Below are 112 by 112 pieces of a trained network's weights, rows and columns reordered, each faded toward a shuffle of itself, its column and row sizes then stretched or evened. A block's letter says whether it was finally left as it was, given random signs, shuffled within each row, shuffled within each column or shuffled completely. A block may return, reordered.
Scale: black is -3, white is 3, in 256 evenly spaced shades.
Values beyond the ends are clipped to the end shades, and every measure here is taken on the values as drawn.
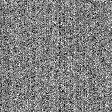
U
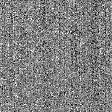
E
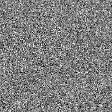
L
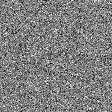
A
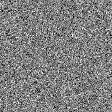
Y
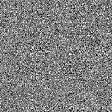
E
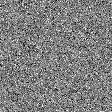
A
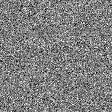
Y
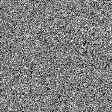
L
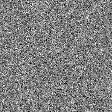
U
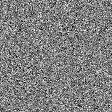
Y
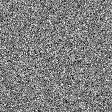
A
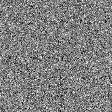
Y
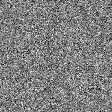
A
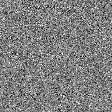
Y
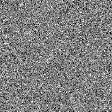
E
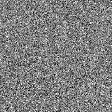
E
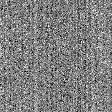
U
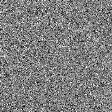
L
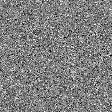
Y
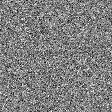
A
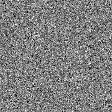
U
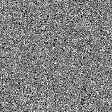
L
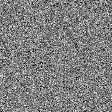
L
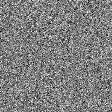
U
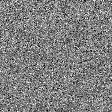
Y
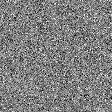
Y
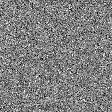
A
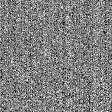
E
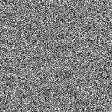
E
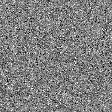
L
